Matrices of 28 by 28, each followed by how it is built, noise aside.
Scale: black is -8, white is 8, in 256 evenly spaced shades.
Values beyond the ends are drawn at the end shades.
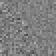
lower triangular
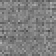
blocks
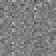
low rank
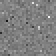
sparse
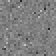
sparse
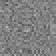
low rank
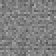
blocks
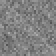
Toeplitz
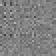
low rank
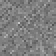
Hankel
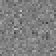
low rank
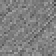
Hankel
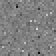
sparse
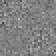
block diagonal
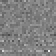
uneven rows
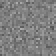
uneven rows
